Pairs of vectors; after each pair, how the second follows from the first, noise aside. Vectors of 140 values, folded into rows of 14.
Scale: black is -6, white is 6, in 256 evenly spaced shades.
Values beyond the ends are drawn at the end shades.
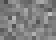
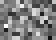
reversed, scaled up.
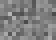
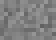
wrapped around, shrunk.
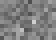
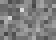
wrapped around.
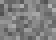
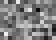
reversed, scaled up.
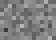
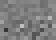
partly zeroed.
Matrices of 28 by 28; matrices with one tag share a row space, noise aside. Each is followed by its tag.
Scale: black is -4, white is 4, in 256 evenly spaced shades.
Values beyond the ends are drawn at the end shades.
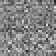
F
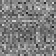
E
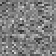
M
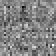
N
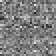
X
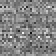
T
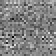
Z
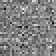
N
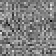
Z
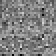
M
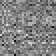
T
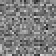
X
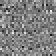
Z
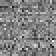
N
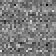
T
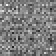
Z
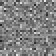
X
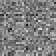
F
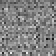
E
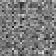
M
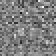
M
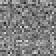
N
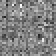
M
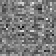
M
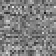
Z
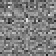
F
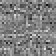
T
